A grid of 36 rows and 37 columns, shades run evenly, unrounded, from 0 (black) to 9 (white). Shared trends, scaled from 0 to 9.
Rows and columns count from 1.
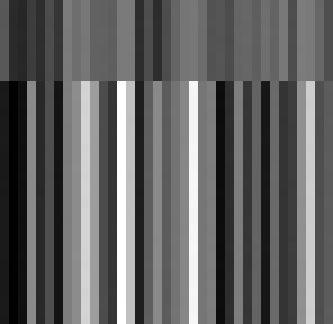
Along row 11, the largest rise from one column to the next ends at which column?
14
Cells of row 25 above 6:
5
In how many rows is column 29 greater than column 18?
9
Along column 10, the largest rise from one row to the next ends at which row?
10
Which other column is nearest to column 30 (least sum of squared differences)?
1
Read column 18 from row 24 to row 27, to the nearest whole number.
5 5 5 5
